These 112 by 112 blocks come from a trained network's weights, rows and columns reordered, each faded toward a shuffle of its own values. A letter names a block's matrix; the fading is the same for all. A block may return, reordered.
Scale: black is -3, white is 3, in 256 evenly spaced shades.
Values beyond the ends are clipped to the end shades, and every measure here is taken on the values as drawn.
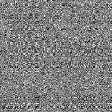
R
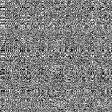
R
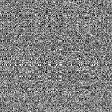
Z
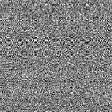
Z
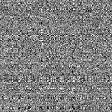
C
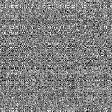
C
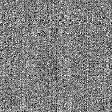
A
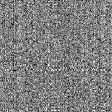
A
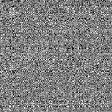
R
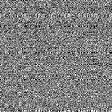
Z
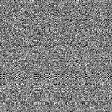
R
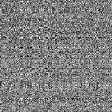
Z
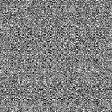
R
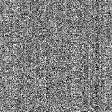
A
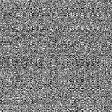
R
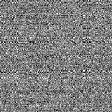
C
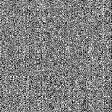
A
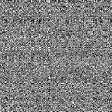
C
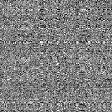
C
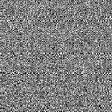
Z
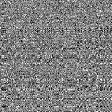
C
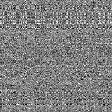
C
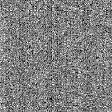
A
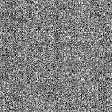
A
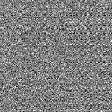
Z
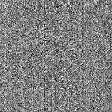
A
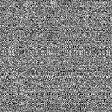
C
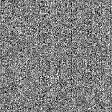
A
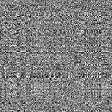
Z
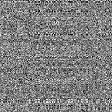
Z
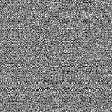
C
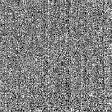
A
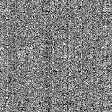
A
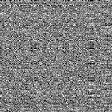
R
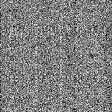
A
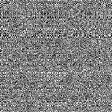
R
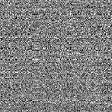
C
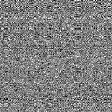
C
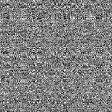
C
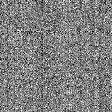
A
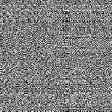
R
